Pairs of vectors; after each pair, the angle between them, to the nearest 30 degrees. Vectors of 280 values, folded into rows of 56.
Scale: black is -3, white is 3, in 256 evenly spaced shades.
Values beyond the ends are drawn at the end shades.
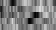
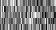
120 degrees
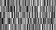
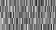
150 degrees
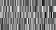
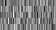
90 degrees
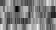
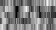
30 degrees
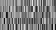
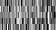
90 degrees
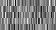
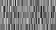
30 degrees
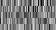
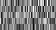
150 degrees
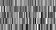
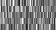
90 degrees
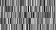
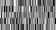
60 degrees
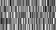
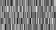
90 degrees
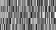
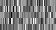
60 degrees
